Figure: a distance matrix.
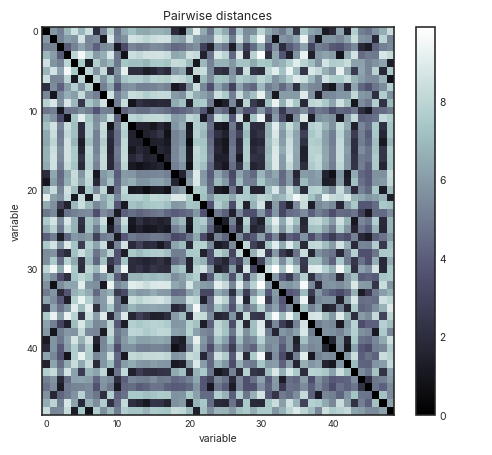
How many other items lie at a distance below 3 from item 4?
3
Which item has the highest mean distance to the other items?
21
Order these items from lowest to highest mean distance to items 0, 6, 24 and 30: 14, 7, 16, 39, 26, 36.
14, 16, 36, 26, 7, 39
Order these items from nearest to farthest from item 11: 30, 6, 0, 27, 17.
0, 6, 17, 27, 30
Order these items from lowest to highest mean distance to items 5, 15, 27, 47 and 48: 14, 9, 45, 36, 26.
14, 9, 36, 45, 26
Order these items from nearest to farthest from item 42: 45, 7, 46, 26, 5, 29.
7, 26, 45, 29, 46, 5
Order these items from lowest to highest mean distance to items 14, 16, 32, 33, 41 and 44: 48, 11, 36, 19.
11, 19, 36, 48
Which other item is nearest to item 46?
38
